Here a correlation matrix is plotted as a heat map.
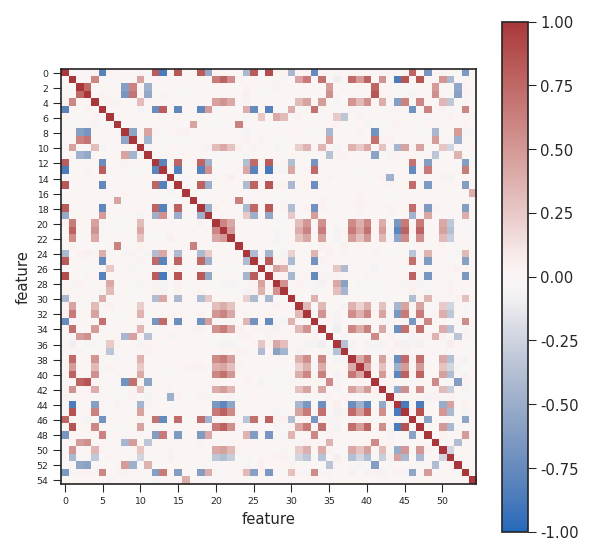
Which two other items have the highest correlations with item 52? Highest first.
8, 11
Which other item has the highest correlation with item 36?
28
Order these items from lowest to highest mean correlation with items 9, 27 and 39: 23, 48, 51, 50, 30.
48, 30, 51, 23, 50
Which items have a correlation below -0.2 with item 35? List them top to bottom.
8, 11, 52
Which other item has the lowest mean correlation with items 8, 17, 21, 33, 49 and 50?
44
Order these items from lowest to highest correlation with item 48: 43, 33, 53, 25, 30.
25, 43, 30, 53, 33
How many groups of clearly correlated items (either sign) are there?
7
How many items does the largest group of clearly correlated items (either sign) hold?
18
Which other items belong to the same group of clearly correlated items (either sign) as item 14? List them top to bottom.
43
